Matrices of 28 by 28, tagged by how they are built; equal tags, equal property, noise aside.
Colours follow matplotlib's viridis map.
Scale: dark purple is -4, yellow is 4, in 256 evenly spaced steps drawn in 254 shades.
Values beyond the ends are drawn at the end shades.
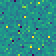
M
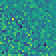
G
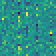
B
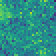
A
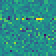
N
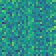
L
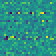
N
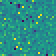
M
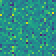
B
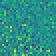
G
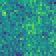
A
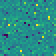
M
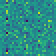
B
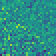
G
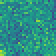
A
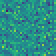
L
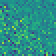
G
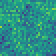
A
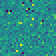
M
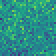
A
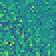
G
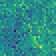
A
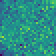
A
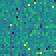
M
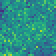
A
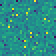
M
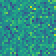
L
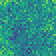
A
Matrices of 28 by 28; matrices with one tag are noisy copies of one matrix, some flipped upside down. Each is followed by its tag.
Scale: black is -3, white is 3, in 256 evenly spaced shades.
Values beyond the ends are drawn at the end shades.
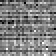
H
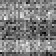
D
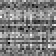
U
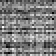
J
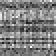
U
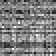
J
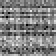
U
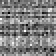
U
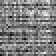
H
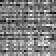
H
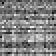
J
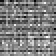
H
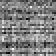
J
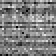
J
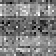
D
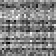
U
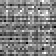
H
